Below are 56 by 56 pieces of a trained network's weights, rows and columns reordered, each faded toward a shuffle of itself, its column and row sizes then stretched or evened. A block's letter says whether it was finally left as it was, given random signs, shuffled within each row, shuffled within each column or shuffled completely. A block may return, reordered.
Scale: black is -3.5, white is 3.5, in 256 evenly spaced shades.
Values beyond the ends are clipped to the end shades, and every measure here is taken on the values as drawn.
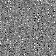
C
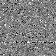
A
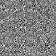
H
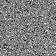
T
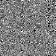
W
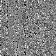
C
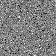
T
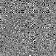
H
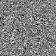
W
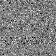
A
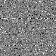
A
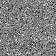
T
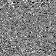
A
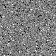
T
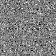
A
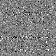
A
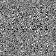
W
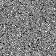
T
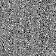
C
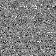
A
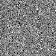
C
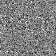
A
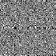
H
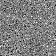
T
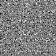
A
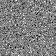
T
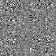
W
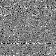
A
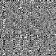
H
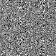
C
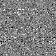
A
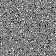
T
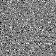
A
